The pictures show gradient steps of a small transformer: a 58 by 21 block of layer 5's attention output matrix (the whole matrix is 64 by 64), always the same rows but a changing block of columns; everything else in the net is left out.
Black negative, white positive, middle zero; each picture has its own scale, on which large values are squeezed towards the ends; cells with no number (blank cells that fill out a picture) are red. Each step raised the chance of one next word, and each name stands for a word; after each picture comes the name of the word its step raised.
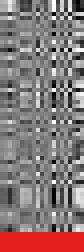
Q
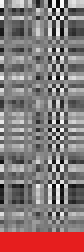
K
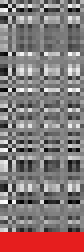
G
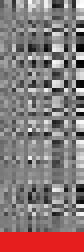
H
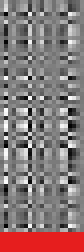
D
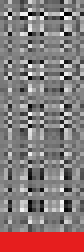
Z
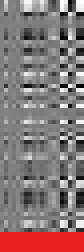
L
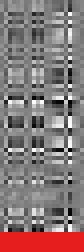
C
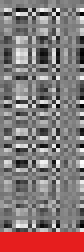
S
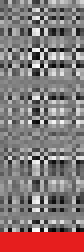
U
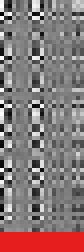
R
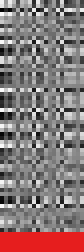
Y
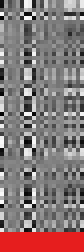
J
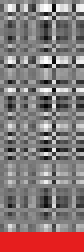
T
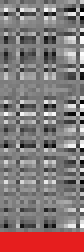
S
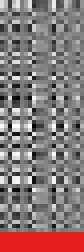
D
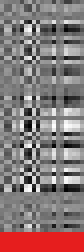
D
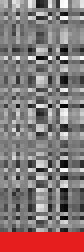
R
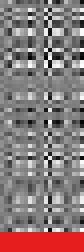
U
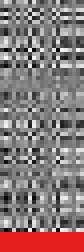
U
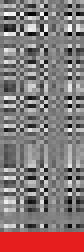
Z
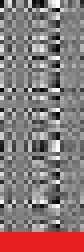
Y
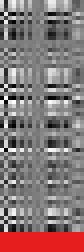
C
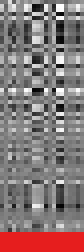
T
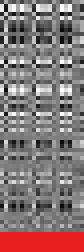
T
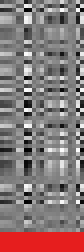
G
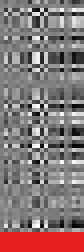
S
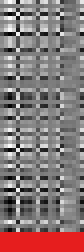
Z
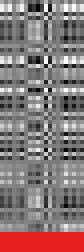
T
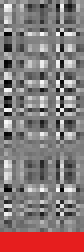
H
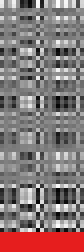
J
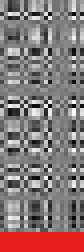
R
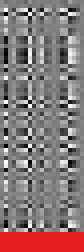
S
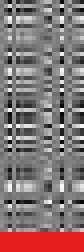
G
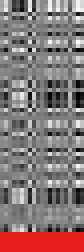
Q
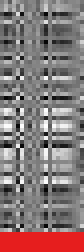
D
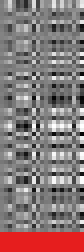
D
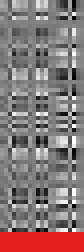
J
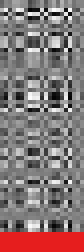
Q
